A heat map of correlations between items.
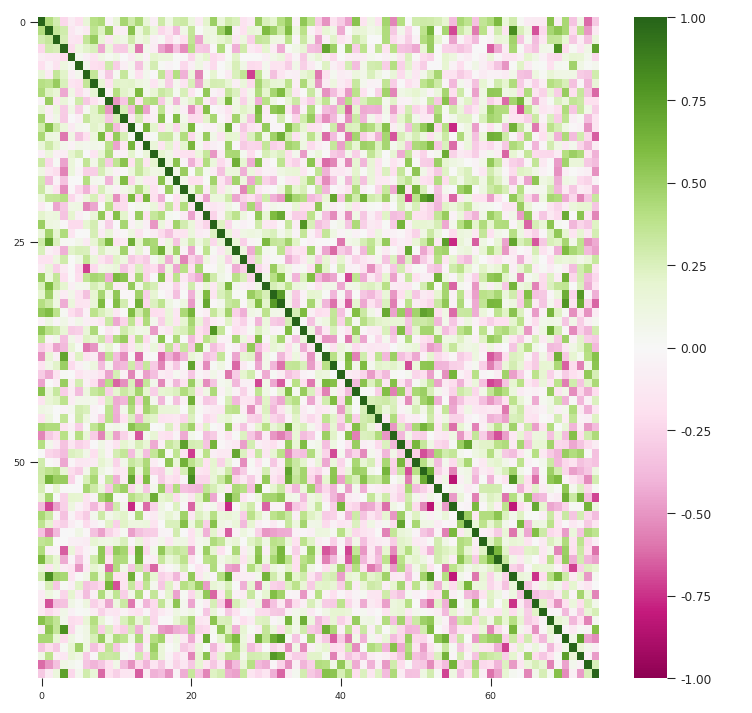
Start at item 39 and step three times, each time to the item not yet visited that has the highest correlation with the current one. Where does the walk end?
63
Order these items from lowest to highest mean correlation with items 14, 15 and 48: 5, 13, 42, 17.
5, 13, 42, 17
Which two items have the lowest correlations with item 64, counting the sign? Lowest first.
10, 29
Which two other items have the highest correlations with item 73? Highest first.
55, 40
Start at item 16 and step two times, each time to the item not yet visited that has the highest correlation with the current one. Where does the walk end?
49
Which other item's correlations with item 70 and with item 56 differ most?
48
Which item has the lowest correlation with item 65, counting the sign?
23
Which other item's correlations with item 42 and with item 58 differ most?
46
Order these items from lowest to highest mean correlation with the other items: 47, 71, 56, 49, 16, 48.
47, 71, 49, 16, 48, 56
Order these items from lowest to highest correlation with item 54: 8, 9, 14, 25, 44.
14, 44, 8, 9, 25
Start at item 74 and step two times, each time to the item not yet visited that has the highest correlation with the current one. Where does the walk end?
69
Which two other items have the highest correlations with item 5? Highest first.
71, 47
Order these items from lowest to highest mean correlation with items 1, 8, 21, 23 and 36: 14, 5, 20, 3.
3, 5, 20, 14
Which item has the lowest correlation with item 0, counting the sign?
73
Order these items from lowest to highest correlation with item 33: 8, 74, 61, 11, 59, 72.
72, 74, 11, 59, 8, 61
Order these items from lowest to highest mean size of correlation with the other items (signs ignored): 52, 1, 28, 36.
28, 36, 1, 52
